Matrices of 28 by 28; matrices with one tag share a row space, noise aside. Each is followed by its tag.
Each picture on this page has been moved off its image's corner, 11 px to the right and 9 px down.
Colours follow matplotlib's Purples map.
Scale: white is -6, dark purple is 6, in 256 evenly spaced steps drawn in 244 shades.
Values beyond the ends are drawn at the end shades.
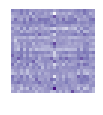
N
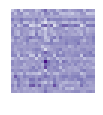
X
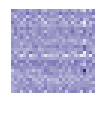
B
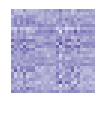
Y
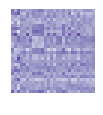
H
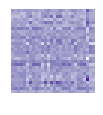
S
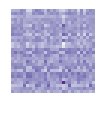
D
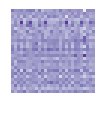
B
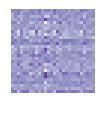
X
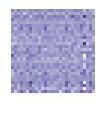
B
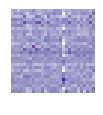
D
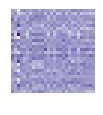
H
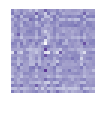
X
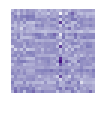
Y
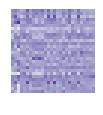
H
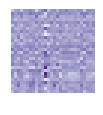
X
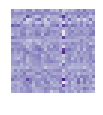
D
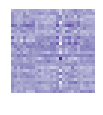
Y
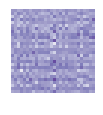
N
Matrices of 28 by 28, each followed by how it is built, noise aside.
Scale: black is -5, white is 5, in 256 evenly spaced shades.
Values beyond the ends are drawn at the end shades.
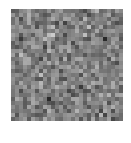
noise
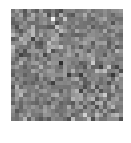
block diagonal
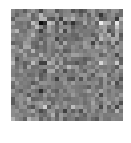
low rank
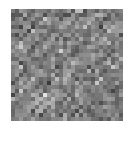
Hankel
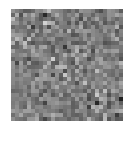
block diagonal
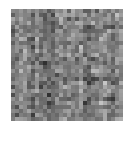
blocks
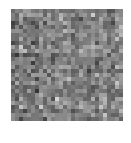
blocks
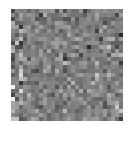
uneven columns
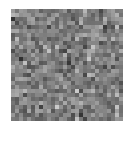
noise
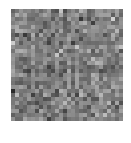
blocks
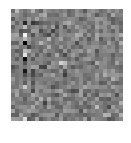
uneven columns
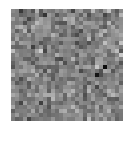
noise
